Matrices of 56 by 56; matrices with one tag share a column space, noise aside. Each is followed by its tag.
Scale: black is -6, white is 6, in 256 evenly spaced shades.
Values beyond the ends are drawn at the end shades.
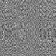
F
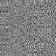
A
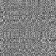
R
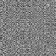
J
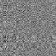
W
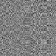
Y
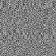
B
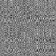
R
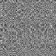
F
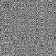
J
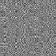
A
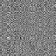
J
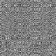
J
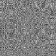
B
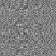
B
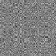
A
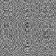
F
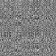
R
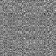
Y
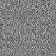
B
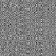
J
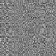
A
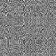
Y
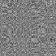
A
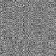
J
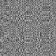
R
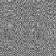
F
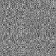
B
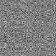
W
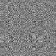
W
